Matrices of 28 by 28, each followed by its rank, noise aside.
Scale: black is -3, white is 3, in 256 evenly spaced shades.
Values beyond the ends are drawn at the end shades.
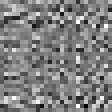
four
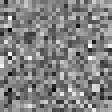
seven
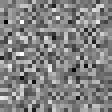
six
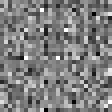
six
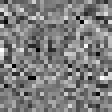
five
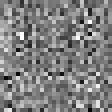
five
